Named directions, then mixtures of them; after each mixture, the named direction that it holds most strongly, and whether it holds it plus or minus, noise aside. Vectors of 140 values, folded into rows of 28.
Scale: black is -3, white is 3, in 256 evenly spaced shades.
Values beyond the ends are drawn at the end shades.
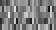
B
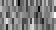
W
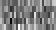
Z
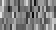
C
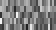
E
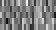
W, minus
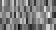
Z, minus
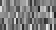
B, plus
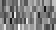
Z, plus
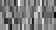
W, minus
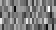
B, minus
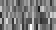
W, plus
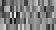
Z, plus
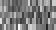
Z, plus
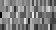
E, plus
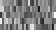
W, plus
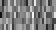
C, minus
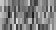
B, minus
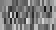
Z, plus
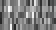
C, minus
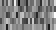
W, plus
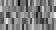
W, plus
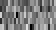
E, minus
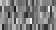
B, minus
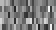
B, minus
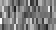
B, minus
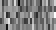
W, plus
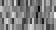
W, plus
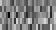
B, minus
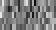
C, plus
